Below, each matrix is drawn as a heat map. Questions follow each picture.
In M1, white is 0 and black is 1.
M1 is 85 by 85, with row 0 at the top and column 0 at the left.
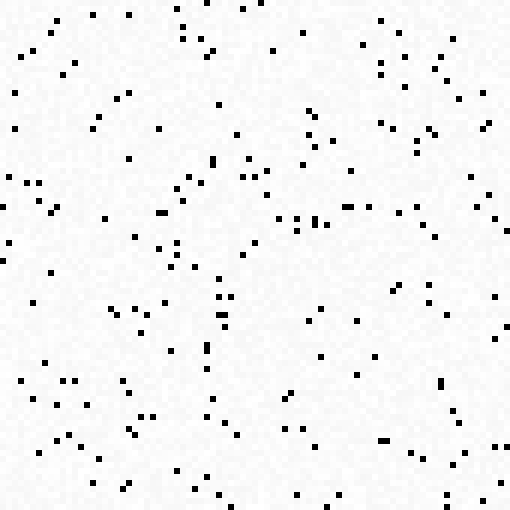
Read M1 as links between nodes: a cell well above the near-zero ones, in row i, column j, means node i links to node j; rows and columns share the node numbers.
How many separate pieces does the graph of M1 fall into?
7
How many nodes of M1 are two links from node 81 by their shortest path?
2
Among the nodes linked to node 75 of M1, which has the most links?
node 6
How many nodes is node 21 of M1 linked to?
6
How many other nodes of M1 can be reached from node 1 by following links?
5
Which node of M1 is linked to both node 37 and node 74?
node 52
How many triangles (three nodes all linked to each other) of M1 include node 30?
1
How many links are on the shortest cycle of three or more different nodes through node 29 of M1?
3
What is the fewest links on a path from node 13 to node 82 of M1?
2
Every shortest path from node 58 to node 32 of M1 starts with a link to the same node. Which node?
node 28
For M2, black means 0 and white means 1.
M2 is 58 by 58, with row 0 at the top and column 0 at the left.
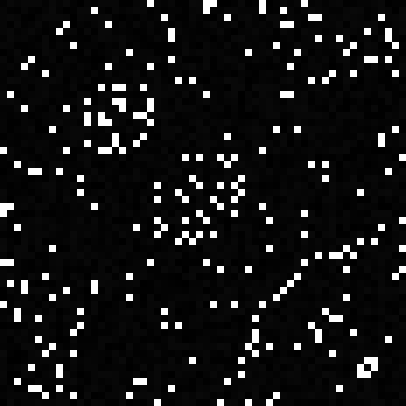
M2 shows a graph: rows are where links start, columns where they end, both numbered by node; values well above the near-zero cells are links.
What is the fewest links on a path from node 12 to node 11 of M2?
5
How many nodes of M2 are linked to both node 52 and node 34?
2
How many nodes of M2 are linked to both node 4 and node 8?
3
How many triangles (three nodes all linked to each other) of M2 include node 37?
4
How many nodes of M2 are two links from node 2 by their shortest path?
8
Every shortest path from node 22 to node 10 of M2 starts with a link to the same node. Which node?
node 57
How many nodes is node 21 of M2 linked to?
6
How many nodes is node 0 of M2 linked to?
5
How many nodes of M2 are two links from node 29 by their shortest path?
9
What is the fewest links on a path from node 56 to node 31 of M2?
5
